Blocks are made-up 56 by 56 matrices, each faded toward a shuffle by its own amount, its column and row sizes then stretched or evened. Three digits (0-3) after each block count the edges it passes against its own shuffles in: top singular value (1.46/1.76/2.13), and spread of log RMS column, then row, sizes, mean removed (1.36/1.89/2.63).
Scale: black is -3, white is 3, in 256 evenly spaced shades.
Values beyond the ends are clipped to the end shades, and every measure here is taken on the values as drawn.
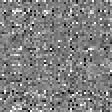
1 2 2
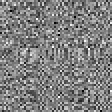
3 1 0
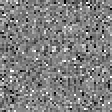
1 1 0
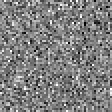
1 0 1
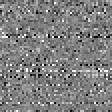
1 0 3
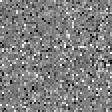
0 1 0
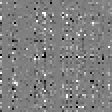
2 3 2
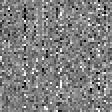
1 3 0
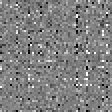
1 2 2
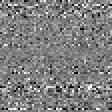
2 0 3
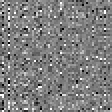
2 3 1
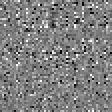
1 2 2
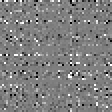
1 2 3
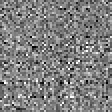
2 1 2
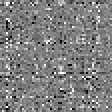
2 2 2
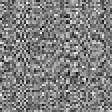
3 2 0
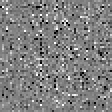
1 2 1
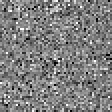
0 0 1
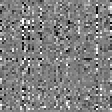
2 3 2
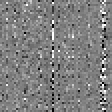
2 3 0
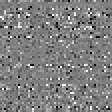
1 2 3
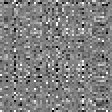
3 3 2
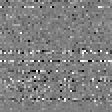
2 0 3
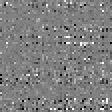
0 2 3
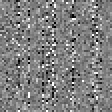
2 3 0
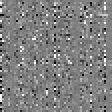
1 3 1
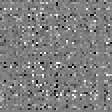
1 2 3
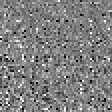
1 2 2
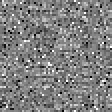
2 0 0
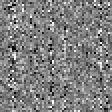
0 3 0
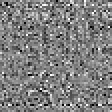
2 1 2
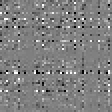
2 3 3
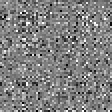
3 1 2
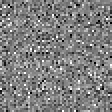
2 1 1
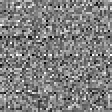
2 0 2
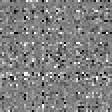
0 2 3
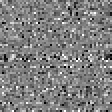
1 0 3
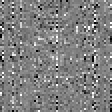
2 3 1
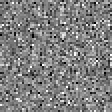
2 1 1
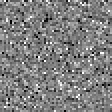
1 0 1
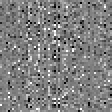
2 3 0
